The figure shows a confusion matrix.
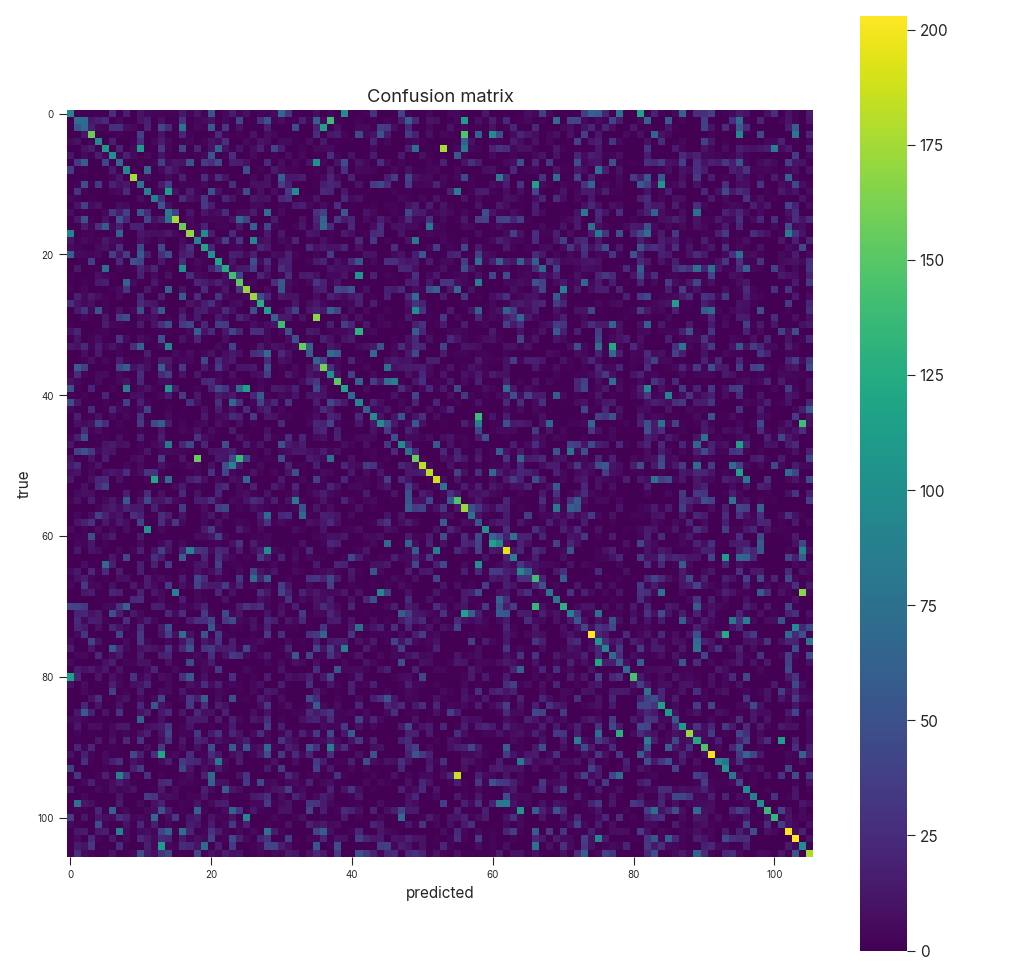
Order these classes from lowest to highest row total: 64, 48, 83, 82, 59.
82, 59, 64, 83, 48
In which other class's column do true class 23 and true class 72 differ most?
41
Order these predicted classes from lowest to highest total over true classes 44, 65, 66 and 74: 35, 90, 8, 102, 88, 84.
8, 90, 88, 35, 84, 102
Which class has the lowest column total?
79
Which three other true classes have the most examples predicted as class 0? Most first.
80, 17, 20
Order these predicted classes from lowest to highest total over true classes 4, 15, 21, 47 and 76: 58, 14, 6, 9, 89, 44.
44, 9, 6, 58, 89, 14
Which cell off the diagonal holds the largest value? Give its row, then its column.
94, 55
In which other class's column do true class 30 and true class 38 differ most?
46
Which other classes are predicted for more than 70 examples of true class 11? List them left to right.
14, 32, 55
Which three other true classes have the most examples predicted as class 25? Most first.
39, 100, 52
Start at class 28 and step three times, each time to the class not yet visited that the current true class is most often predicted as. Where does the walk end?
26
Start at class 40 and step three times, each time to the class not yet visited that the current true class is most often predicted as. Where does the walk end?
36
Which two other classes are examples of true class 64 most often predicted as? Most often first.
58, 5
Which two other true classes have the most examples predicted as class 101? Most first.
89, 72
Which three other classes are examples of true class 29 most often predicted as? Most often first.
35, 64, 8
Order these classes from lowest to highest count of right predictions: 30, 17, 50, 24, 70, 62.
70, 30, 24, 17, 50, 62
